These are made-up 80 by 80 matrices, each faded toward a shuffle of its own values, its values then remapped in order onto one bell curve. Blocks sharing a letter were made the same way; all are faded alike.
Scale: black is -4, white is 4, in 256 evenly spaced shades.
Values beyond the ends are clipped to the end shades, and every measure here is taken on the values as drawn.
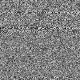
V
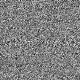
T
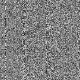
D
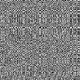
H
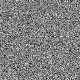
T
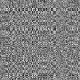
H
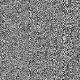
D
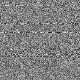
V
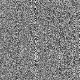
D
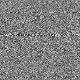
V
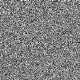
T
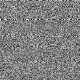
V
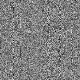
D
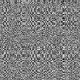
H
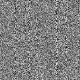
D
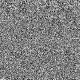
T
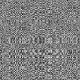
H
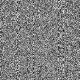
D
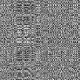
H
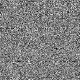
T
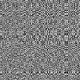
H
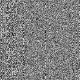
D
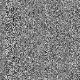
D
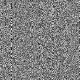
D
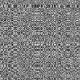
H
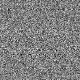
T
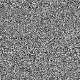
T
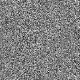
D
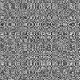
H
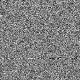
T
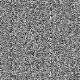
D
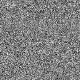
T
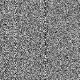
D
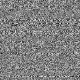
V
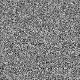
T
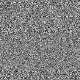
V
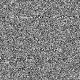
T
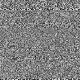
V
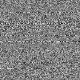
V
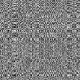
H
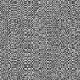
H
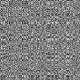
H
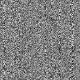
D
